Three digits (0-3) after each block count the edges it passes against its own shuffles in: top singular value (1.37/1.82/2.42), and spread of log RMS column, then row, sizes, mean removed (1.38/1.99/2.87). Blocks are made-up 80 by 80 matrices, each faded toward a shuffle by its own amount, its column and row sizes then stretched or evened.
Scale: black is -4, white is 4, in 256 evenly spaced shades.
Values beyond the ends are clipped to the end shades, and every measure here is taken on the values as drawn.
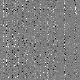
1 3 1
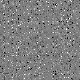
1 2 1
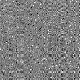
3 1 0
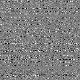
1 0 3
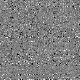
1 1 2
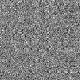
2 0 1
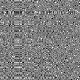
3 0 2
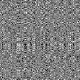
3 2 2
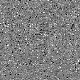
1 0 1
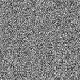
2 0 0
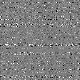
0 1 3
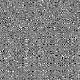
2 0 2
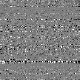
2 1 3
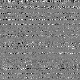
2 1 3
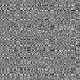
3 0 3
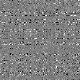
2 2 3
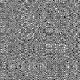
3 1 0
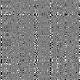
3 3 2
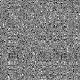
2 2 0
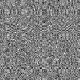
3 0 1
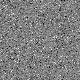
0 0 0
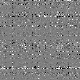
1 2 3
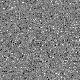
1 0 1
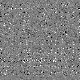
0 1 2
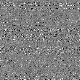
0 0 3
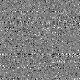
2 0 2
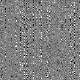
2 3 0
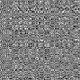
3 1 2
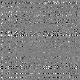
2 2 3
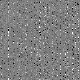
0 3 0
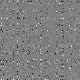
2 2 2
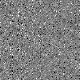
1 2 0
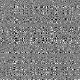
2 2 3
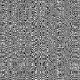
3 3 0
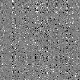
2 2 1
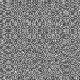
3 0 0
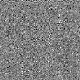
2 1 1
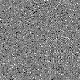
2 0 0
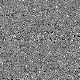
0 0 2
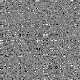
2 1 2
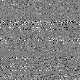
1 0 3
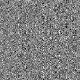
2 2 0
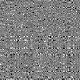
3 1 2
